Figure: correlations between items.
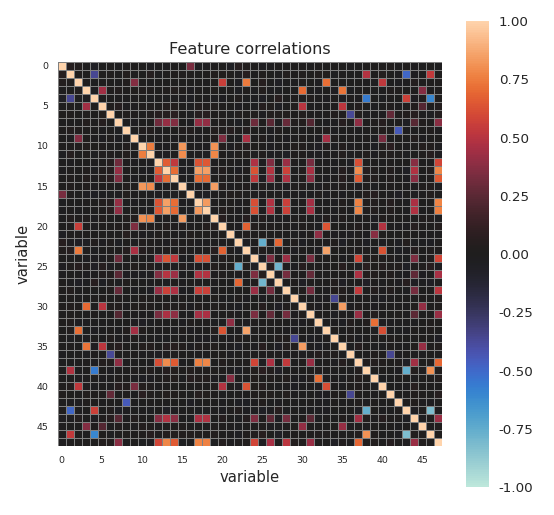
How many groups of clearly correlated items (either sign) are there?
11
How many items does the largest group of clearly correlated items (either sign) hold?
13
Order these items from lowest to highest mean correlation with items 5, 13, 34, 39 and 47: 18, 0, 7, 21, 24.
0, 21, 7, 24, 18
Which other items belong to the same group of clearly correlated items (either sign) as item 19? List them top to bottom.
10, 11, 15
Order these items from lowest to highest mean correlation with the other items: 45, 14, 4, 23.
4, 45, 23, 14
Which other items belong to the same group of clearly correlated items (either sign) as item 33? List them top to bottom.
2, 9, 20, 23, 40
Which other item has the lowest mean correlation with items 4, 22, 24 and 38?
25
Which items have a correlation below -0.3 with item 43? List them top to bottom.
1, 38, 46
